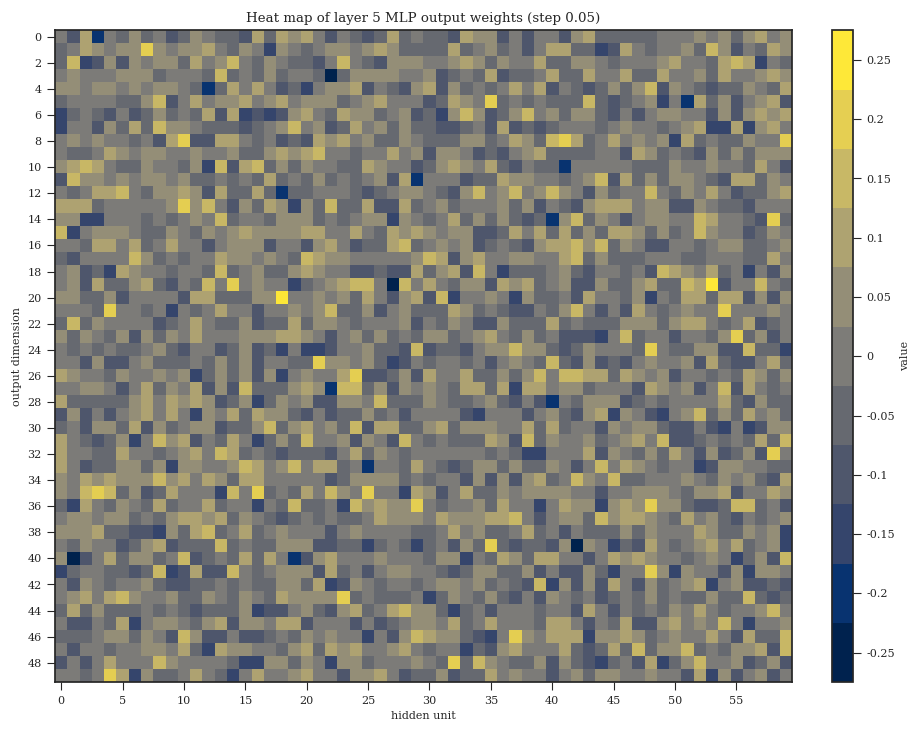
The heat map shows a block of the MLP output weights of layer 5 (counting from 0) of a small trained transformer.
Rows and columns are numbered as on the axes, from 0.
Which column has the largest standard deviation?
22
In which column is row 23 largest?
55
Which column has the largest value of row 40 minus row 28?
40
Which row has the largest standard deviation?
19
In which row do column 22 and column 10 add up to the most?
13
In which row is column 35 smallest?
46
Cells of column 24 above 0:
20
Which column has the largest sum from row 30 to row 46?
48
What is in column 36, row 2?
0.05
